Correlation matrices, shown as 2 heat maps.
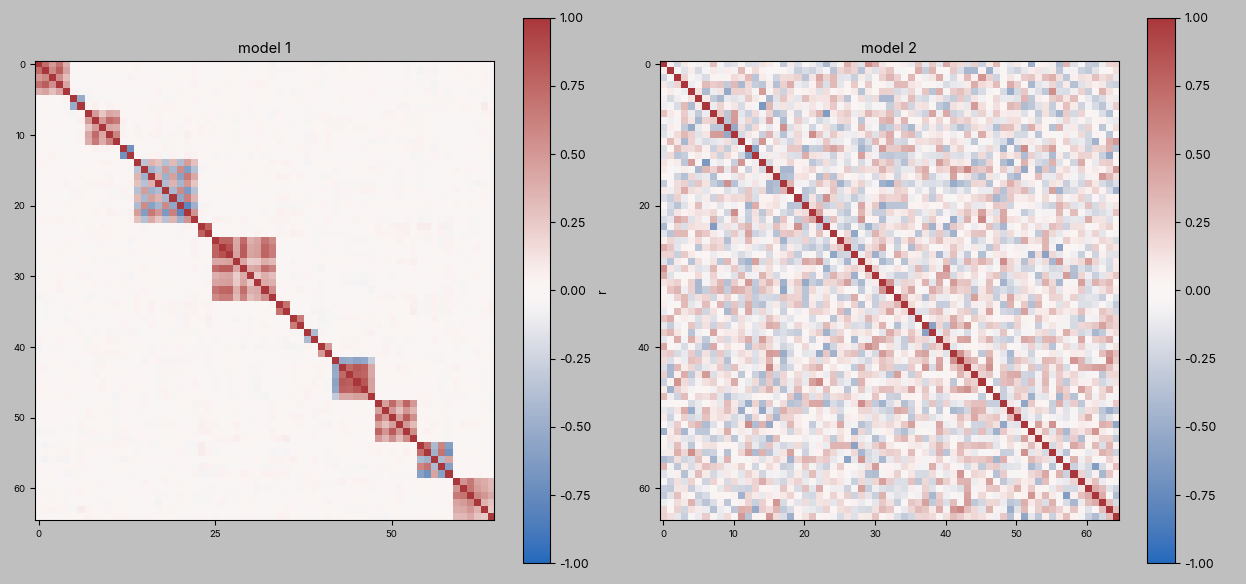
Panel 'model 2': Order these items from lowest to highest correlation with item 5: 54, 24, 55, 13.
54, 13, 55, 24
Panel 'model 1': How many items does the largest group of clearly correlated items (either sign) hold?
9
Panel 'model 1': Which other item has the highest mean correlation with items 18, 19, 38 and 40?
41
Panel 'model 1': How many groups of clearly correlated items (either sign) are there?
15
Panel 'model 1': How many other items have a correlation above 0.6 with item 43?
3
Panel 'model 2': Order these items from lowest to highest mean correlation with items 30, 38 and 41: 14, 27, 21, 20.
21, 27, 20, 14
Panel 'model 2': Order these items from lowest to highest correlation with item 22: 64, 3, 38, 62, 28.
64, 62, 38, 3, 28
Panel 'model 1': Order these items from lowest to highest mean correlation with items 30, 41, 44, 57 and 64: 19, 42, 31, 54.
42, 19, 31, 54
